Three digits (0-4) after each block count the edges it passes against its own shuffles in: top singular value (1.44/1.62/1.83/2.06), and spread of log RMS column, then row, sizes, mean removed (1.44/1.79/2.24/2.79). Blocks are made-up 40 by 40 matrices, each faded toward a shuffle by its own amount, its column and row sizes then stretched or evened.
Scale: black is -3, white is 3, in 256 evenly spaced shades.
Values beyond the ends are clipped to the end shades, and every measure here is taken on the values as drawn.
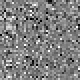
2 1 0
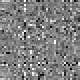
2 2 2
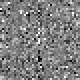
0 2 1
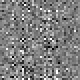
3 3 1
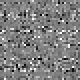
2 0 3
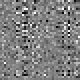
4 3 3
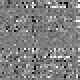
0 2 4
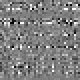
2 1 4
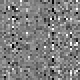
1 3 1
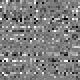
3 2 4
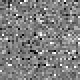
0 0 3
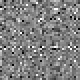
2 1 1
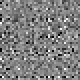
3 1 3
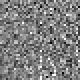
2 2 0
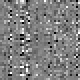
3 4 1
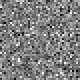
0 1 0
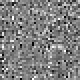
2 2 0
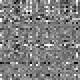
3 2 4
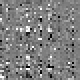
2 4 2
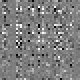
1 4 3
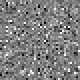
2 1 0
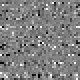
0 0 3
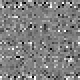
1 1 3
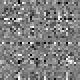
3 2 3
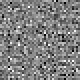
2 2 0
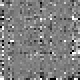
0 4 2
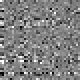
4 2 3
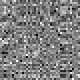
4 1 0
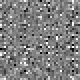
2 3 1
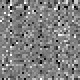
3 2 1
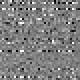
3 0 4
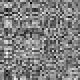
4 1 0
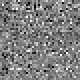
0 0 1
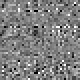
1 2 3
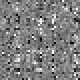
3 3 0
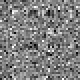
3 2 1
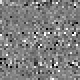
0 1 3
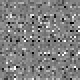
0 2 3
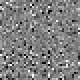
2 2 1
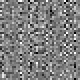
4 4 0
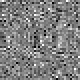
3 0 1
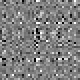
4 3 3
